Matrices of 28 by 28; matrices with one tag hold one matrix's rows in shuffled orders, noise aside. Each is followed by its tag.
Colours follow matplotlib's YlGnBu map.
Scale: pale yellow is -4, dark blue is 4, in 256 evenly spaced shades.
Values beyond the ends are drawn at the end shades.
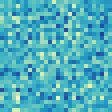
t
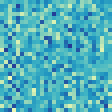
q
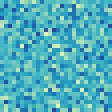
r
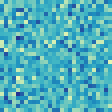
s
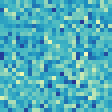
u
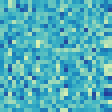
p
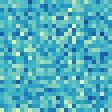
t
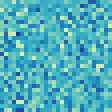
s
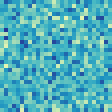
r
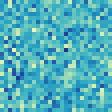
q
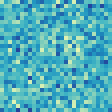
t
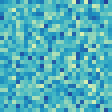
u
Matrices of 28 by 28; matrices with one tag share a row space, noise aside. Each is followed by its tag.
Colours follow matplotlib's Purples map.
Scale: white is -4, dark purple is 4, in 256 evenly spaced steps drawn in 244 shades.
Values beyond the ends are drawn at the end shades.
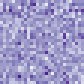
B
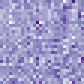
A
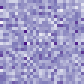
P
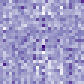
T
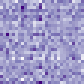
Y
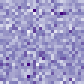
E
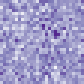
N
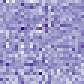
Y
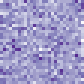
P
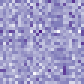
A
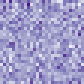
A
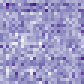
Y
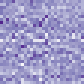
Y
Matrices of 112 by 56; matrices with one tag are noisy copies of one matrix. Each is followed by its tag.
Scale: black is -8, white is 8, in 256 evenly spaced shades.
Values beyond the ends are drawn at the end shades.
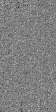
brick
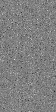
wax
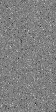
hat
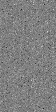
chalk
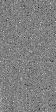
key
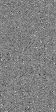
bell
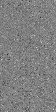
bell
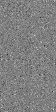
bell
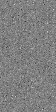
chalk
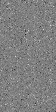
hat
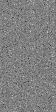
chalk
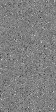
bell
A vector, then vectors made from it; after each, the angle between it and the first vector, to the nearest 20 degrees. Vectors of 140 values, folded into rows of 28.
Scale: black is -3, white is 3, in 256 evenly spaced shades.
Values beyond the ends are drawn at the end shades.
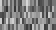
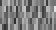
100 degrees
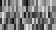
160 degrees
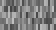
80 degrees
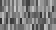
160 degrees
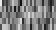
60 degrees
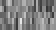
60 degrees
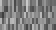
20 degrees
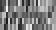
140 degrees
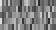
40 degrees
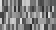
20 degrees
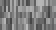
100 degrees
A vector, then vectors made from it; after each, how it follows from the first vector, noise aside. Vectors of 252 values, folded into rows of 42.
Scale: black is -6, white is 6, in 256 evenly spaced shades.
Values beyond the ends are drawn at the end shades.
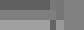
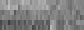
negated.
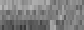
negated.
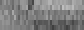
reversed.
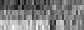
scaled up.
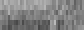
negated.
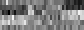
wrapped around, negated, scaled up.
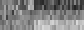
reversed, negated, scaled up.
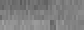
shrunk.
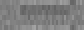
wrapped around, shrunk.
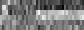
wrapped around, negated, scaled up.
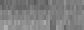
shrunk.
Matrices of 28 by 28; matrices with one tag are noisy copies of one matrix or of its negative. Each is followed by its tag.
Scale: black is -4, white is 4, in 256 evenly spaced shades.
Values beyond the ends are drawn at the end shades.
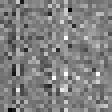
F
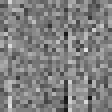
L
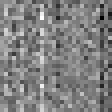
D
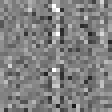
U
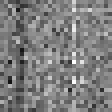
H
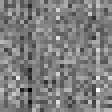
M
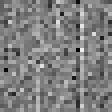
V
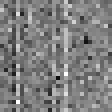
F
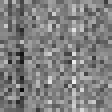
H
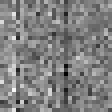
F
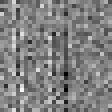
F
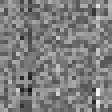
M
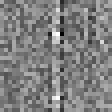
U
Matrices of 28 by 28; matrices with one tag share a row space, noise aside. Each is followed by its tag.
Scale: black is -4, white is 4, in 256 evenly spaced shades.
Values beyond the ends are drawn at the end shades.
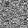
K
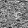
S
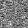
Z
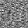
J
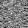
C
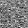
S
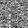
S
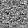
K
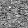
S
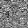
K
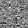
S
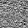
C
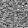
Z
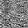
K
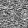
C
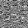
K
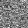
K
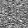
J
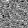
K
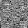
K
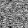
Z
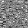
Z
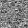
S
